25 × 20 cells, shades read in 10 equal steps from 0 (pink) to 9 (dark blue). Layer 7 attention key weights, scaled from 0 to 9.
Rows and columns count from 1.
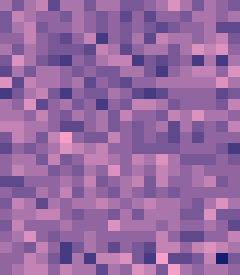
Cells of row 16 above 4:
2
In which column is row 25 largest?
9
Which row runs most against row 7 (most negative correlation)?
15
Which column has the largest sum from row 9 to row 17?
19
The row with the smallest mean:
25
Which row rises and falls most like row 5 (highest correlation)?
8
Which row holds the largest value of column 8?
24
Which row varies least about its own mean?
18
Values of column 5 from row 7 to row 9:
3 3 5
